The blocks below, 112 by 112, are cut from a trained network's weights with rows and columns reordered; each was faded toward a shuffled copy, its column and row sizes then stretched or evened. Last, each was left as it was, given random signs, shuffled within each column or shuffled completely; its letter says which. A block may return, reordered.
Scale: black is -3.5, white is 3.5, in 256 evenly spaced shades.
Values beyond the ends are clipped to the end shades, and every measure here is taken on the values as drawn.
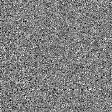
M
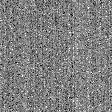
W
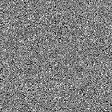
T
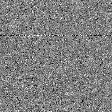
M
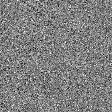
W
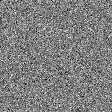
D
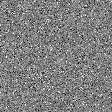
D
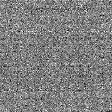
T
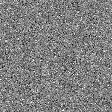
D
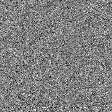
M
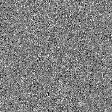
W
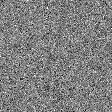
D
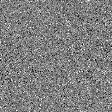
M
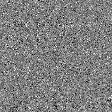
M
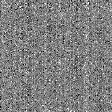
T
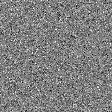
W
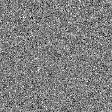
M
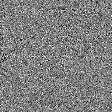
M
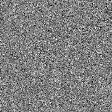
M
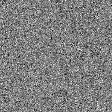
W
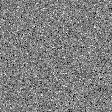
D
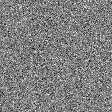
D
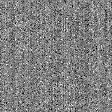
T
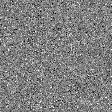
M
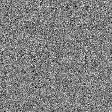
M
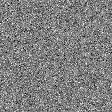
D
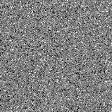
M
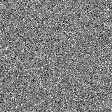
D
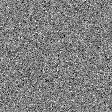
D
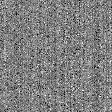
W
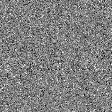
M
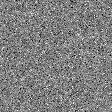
D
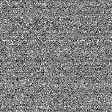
T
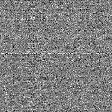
T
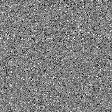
M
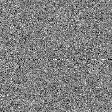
M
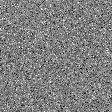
D
